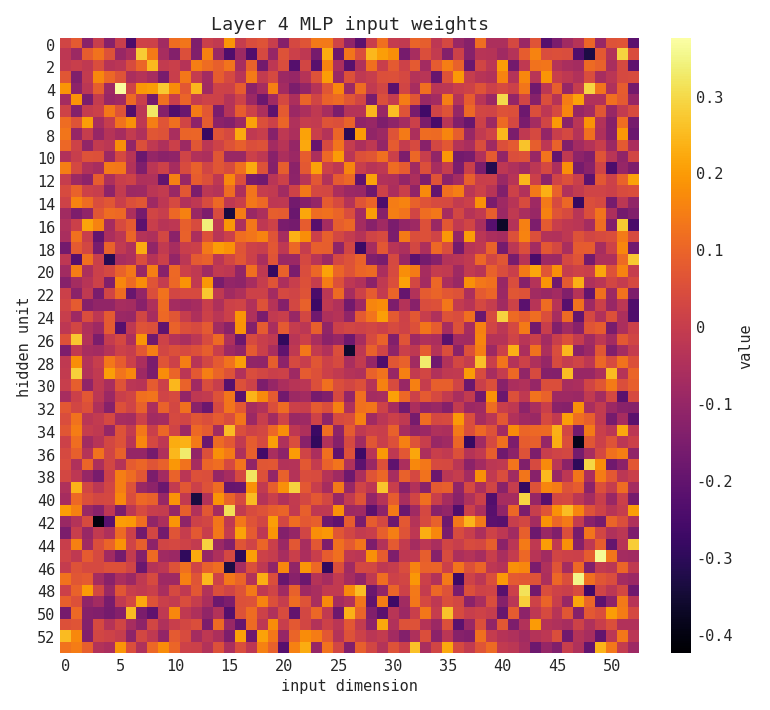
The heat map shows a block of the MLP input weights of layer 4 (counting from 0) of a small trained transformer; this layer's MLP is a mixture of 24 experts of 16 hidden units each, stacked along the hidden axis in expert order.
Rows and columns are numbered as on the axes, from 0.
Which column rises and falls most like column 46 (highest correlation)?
37
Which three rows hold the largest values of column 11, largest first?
36, 35, 21
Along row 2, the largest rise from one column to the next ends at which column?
24
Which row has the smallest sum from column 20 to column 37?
26
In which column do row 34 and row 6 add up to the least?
33
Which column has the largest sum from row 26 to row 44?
1
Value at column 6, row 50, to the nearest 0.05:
0.25
